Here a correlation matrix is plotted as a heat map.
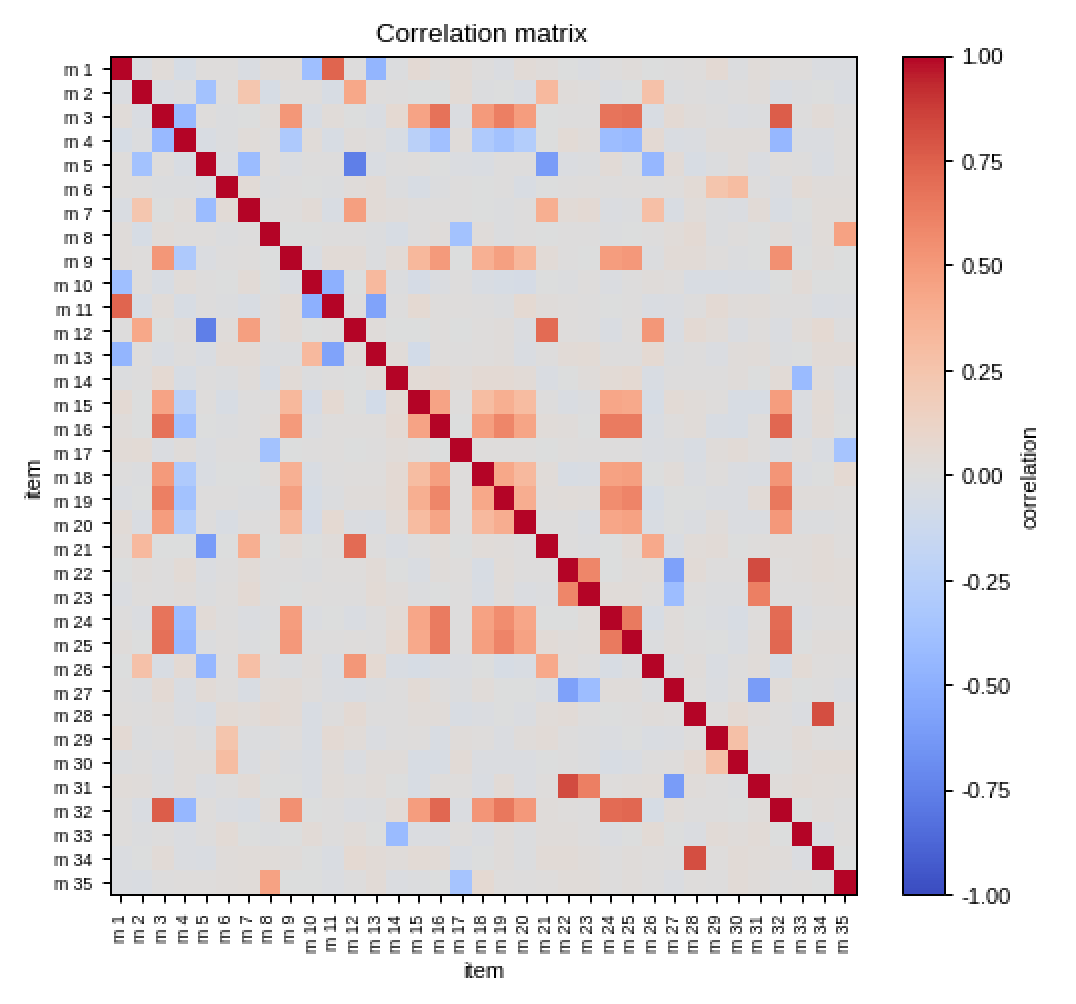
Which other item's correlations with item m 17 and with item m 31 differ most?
m 22
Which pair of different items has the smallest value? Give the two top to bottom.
m 5, m 12
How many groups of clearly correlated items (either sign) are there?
8
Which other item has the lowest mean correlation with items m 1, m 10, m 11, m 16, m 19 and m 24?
m 4
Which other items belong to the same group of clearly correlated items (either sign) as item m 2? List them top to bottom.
m 5, m 7, m 12, m 21, m 26
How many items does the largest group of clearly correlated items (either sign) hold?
11
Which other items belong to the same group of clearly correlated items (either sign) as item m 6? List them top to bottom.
m 29, m 30
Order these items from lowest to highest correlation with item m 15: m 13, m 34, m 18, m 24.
m 13, m 34, m 18, m 24
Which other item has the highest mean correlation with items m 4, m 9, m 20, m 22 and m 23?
m 31
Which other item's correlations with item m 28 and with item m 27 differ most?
m 34
